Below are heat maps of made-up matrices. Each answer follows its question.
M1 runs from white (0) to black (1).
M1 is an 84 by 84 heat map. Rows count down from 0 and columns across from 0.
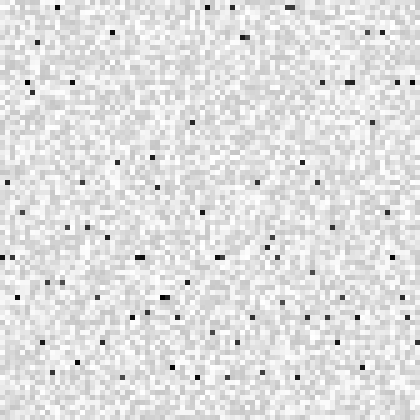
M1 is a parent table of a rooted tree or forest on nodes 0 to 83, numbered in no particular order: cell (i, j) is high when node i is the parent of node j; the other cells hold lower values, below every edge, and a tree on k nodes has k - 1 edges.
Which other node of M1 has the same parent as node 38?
74
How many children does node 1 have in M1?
5
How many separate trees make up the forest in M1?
4
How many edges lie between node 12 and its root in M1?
5
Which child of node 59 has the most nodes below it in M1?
68
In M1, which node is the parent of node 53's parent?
7
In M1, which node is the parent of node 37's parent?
60
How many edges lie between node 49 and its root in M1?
5
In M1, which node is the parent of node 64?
16
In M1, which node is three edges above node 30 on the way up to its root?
56
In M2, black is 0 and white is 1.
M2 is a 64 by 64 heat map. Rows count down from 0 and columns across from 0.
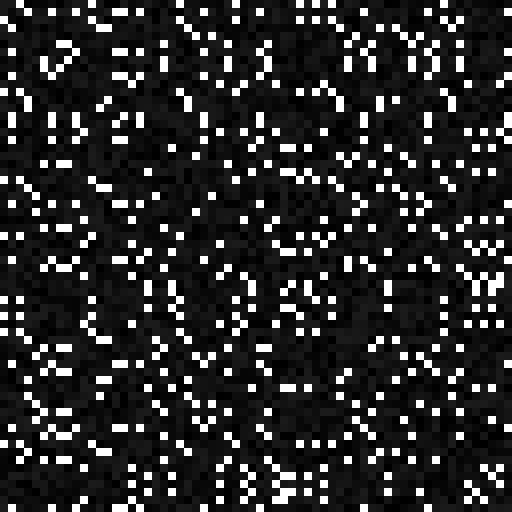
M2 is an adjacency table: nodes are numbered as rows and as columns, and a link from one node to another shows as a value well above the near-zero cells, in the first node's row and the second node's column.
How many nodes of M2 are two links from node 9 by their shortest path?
3
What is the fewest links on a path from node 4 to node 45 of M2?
6
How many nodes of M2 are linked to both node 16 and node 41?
0
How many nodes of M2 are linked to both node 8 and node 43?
8
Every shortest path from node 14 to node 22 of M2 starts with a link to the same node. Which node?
node 32
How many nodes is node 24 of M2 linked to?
6
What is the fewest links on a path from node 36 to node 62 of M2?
2
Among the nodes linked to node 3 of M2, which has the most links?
node 1
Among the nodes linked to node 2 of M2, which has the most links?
node 57
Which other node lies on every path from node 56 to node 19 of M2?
node 42
